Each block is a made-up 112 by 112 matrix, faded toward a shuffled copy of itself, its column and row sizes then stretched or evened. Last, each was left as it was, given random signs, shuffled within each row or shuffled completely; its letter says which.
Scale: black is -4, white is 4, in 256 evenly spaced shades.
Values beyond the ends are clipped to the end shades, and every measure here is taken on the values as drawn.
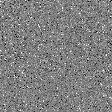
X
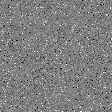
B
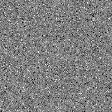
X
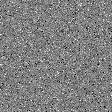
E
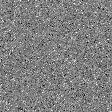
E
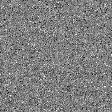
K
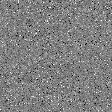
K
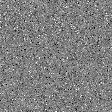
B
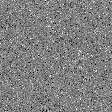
E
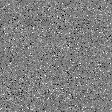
B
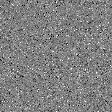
K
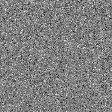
K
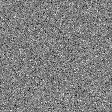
E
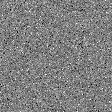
E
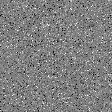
K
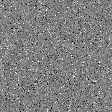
E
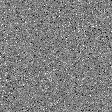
E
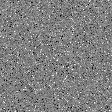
E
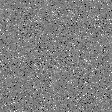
B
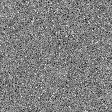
E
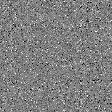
X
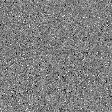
X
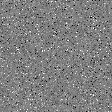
K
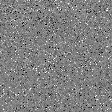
K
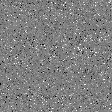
B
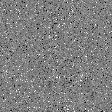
X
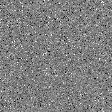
K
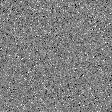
E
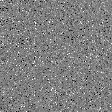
X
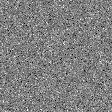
E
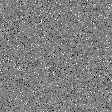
E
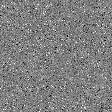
B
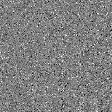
X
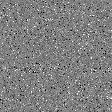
B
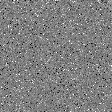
B
